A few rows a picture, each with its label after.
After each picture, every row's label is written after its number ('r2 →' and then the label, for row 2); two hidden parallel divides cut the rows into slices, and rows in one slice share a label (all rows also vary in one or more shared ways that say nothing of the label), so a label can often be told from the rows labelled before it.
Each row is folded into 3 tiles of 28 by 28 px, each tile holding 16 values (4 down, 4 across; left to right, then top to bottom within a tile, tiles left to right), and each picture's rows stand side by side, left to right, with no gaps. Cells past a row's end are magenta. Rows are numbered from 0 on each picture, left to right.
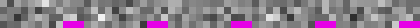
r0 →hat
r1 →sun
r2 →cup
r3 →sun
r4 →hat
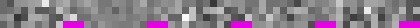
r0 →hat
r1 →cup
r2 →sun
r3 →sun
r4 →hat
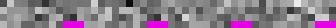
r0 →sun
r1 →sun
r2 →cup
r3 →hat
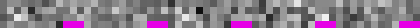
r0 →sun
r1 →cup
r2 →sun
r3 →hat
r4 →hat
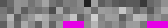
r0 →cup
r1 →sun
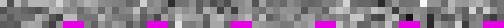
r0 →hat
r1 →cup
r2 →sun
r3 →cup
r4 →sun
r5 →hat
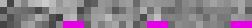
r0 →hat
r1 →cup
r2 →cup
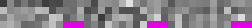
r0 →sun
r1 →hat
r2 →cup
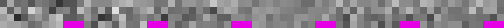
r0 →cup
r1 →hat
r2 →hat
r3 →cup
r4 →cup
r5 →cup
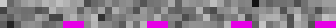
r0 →hat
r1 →cup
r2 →hat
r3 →sun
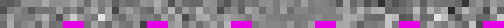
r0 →cup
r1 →sun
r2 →cup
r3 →cup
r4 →sun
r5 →sun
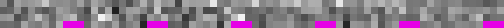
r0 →hat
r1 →sun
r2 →hat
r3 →hat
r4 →hat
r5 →cup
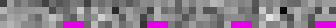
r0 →sun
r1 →sun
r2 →hat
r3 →sun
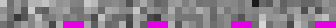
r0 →hat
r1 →cup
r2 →cup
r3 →sun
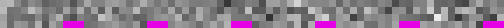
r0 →cup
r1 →cup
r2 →cup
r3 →hat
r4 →cup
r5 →sun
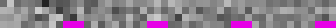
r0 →sun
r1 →cup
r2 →cup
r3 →cup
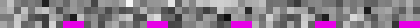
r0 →sun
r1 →hat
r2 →hat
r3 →sun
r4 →sun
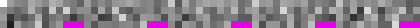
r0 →hat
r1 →hat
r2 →hat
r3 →hat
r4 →hat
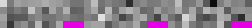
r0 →hat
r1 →sun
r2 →sun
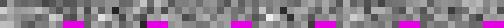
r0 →sun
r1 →sun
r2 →cup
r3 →sun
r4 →sun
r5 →cup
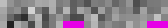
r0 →hat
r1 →cup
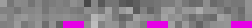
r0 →cup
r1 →sun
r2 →cup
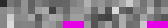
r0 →sun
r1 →hat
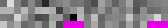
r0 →sun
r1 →cup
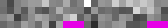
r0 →hat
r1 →hat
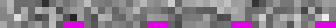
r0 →sun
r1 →cup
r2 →hat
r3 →cup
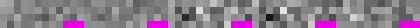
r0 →cup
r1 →cup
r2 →hat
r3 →hat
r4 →sun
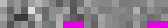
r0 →hat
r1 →cup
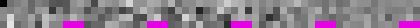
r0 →sun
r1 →hat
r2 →cup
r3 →hat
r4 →cup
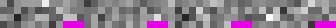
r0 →hat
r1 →cup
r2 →hat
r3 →sun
